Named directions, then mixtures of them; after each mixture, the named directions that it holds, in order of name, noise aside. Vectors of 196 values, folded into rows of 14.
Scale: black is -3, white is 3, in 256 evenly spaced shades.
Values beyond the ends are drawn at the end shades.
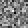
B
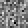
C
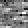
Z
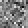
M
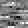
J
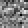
B, M, Z.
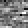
Z.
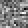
B, C, Z.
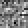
B, C, Z.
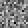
C.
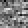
B, Z.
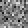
C, M.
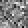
M.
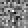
B, C, J.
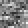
J, M.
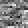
J, M, Z.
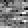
Z.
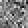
M.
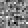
C, J.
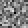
B.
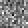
C, M.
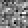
C, Z.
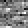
Z.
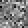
M.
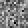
C.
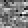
Z.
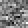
J, M.
